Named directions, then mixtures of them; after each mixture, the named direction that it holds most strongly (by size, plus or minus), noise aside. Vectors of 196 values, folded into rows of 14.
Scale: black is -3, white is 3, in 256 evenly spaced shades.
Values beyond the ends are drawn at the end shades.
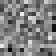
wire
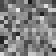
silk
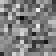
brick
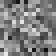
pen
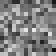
silk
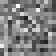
brick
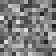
silk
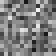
brick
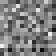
wire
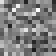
brick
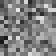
silk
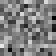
wire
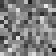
silk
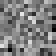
wire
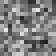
brick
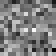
silk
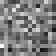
wire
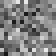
pen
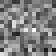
pen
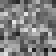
pen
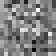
pen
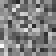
pen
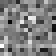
wire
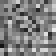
wire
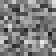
silk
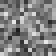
pen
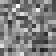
brick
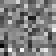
wire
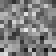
pen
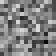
brick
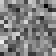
silk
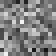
pen
